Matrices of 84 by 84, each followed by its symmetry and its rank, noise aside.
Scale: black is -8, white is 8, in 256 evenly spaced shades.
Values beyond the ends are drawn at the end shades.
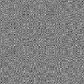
symmetric, rank four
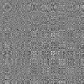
symmetric, rank three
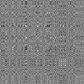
symmetric, rank four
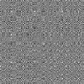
symmetric, rank five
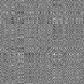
symmetric, rank three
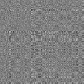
antisymmetric, rank four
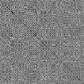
symmetric, rank five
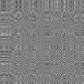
no symmetry, rank three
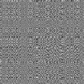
no symmetry, rank four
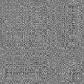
symmetric, rank five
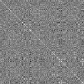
symmetric, rank five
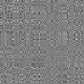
antisymmetric, rank four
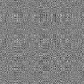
no symmetry, rank four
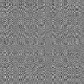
no symmetry, rank three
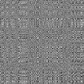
symmetric, rank three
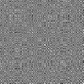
symmetric, rank five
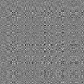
symmetric, rank three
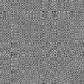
symmetric, rank five
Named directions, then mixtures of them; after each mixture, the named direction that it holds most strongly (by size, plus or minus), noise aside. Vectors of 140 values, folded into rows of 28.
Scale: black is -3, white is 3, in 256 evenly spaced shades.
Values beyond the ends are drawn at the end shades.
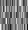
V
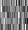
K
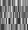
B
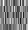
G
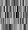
G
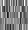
K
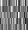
K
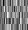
G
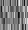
K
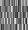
B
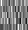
B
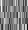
K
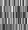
G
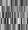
B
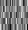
V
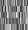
G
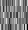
V
